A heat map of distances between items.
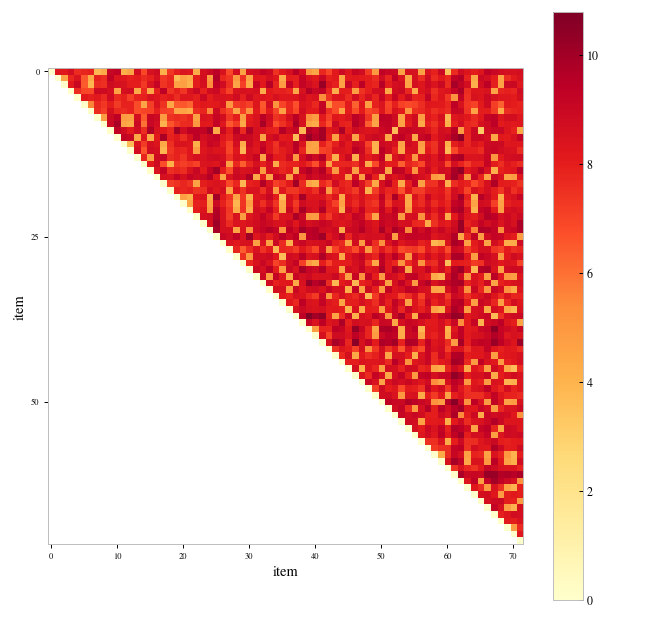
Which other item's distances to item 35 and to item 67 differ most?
28
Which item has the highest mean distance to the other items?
61
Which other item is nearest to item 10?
37
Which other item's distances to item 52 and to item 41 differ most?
9
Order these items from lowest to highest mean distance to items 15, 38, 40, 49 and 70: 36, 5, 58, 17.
17, 58, 36, 5
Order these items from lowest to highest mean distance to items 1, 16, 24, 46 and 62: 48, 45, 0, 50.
45, 50, 48, 0
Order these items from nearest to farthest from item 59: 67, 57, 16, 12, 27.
16, 57, 27, 12, 67
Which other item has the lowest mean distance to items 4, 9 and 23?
65
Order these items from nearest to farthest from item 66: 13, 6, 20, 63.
63, 6, 20, 13
